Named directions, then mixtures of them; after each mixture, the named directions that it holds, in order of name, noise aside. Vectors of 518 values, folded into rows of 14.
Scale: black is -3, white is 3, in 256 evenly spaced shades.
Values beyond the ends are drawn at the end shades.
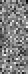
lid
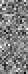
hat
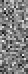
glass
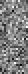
glass, lid.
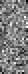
glass, lid.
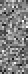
glass, lid.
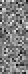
hat, lid.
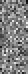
lid.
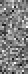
glass, lid.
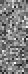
glass, lid.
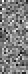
hat, lid.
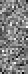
glass, lid.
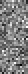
glass, lid.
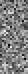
glass, hat.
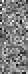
hat, lid.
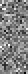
hat.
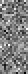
hat.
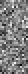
glass, lid.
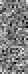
glass, lid.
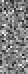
glass.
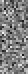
glass.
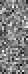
glass, lid.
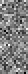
hat.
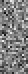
glass.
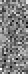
lid.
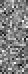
glass, lid.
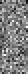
lid.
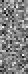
glass.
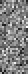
glass, lid.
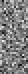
glass.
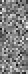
hat, lid.
